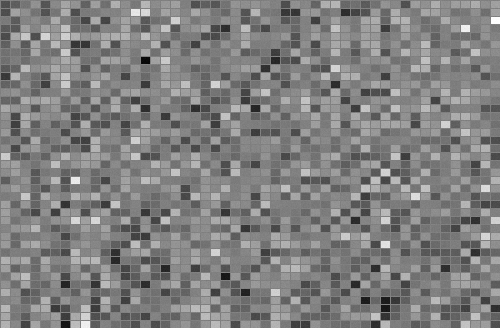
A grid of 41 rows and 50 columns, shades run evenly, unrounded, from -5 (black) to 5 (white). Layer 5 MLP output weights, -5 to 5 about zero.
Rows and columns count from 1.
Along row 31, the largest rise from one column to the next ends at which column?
39
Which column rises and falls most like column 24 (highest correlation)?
31
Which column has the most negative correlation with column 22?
34
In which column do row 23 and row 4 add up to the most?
47
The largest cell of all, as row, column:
3, 50
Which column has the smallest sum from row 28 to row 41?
7
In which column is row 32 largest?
22
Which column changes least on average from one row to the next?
19
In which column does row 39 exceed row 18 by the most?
9
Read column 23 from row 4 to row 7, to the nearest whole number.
-3 -1 1 0
